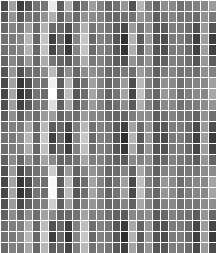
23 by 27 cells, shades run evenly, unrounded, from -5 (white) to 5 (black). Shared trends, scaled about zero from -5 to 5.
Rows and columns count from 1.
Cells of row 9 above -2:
24
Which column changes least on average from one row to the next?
13
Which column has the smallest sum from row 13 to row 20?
7
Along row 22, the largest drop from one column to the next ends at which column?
17
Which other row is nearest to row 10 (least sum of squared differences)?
1
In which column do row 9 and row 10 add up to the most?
3
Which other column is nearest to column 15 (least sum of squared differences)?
20
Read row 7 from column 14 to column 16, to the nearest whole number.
1 1 0
